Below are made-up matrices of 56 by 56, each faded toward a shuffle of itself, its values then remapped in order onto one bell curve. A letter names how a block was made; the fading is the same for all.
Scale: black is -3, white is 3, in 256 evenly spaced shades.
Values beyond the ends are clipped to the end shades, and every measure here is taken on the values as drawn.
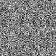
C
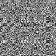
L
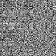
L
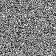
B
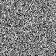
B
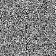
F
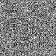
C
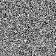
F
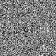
C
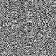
C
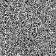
F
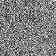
C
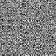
L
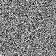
B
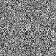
C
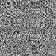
L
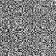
L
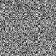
L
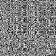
L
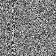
F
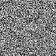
C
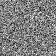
B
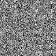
F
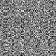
L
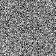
F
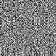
L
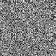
C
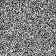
B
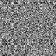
L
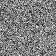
B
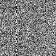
F
